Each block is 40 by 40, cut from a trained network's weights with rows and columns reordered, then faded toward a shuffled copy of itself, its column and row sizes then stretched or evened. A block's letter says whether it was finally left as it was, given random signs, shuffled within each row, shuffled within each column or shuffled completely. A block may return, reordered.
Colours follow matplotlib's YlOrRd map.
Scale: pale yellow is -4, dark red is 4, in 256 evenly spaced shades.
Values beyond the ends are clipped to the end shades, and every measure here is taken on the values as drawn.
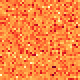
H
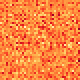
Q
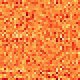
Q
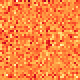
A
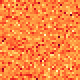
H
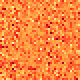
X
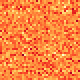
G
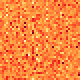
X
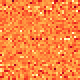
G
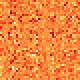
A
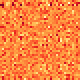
Q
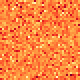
H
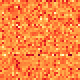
A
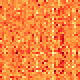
Q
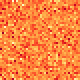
X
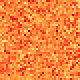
X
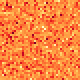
H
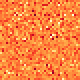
G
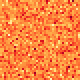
H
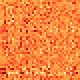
A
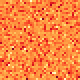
H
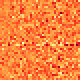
A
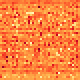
Q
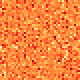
X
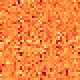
A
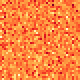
X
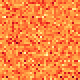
G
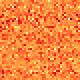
G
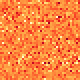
G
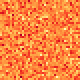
X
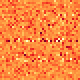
G
